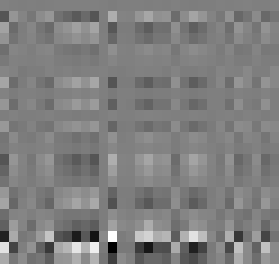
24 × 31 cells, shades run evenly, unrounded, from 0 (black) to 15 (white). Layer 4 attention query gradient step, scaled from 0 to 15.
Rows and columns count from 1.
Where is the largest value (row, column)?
22, 13
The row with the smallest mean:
23
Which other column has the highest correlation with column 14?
3
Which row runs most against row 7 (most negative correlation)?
20
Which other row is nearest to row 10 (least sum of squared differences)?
18
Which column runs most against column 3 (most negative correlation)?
12
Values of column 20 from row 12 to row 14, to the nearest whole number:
8 7 7
